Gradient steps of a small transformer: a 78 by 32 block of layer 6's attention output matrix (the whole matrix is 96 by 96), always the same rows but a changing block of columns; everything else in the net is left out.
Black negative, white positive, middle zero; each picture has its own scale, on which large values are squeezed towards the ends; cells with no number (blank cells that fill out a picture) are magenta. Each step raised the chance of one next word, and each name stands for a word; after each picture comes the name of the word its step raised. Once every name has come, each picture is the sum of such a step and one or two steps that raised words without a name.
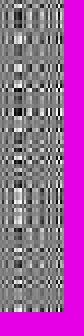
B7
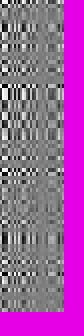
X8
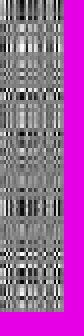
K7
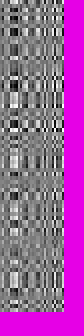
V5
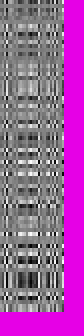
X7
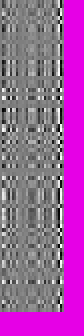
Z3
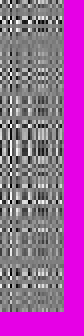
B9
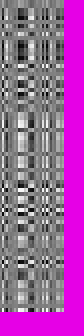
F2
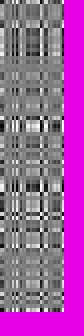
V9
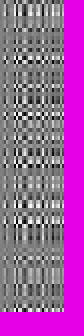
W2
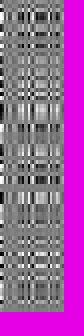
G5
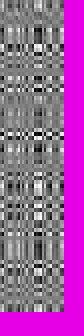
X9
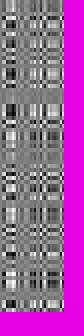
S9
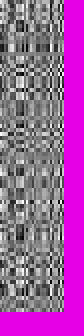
K7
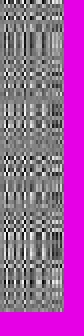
X8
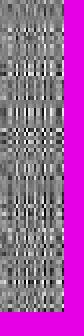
Z3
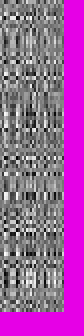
V5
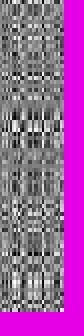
V9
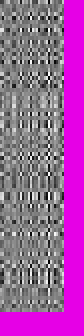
V5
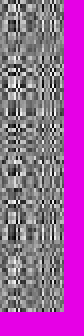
B7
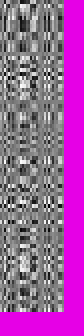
F2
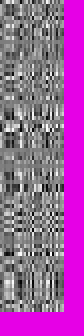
V9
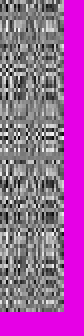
X9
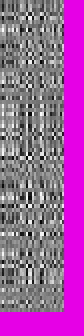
X9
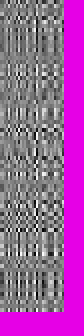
B9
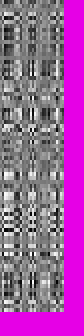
Z3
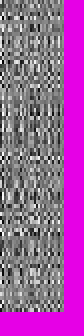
B7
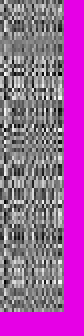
Z3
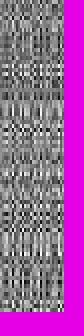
S9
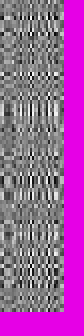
G5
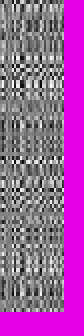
F2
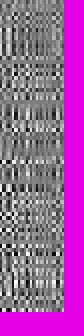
V9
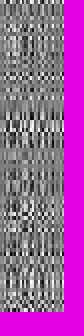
V9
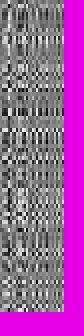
B7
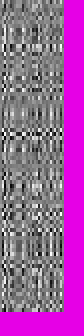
X9
